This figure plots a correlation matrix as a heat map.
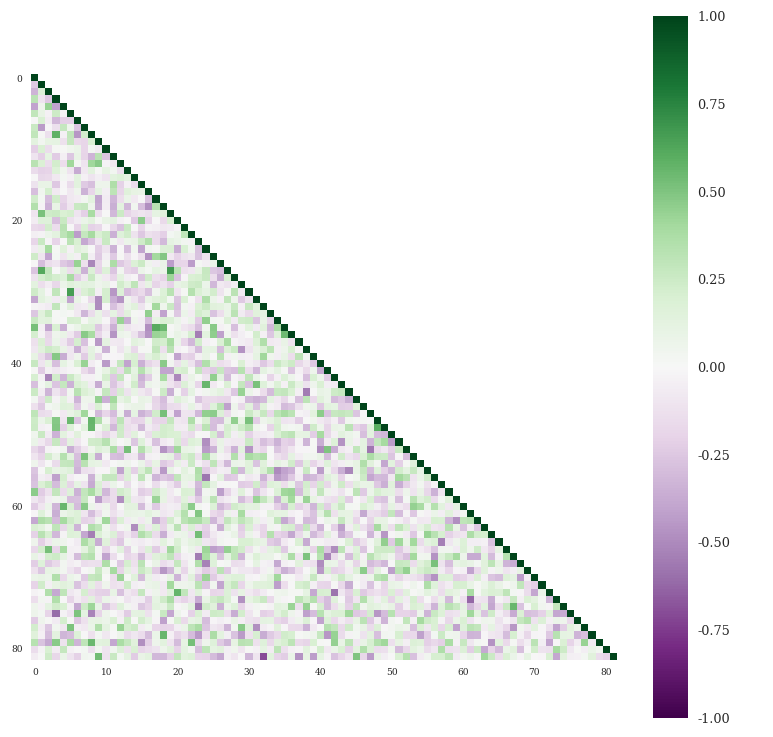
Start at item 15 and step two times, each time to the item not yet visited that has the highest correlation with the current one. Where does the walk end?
72
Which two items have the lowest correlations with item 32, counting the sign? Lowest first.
81, 9
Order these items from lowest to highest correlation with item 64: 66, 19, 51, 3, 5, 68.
3, 66, 19, 51, 5, 68
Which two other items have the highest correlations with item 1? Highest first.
27, 19
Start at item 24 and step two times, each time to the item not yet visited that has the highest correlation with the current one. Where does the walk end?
31
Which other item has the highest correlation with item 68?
56
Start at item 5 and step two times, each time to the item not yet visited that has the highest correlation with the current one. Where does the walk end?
48
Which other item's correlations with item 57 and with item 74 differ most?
8
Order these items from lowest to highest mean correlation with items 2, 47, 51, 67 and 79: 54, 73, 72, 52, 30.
52, 72, 54, 73, 30
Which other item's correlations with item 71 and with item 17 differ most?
35
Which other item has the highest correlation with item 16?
33
